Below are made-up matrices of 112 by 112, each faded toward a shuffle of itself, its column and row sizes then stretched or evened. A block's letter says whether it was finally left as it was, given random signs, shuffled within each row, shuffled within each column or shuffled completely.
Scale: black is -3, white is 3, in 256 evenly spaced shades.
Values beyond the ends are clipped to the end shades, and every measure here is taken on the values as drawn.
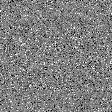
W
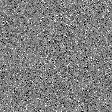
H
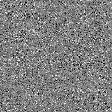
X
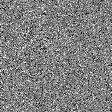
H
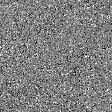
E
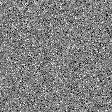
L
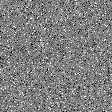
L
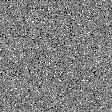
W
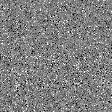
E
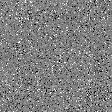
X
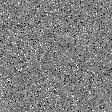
L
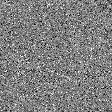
W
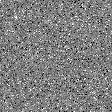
W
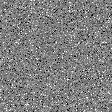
W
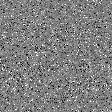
W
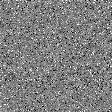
W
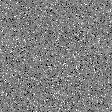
L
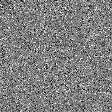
E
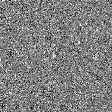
X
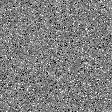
L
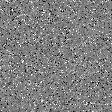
W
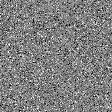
H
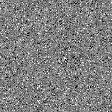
X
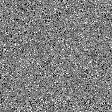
W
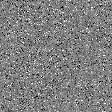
H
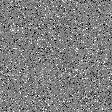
W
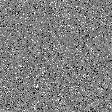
E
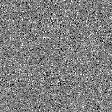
X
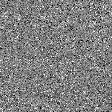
E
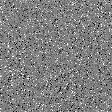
H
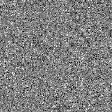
X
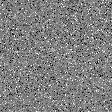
L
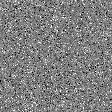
L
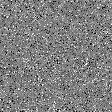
W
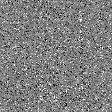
E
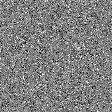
H
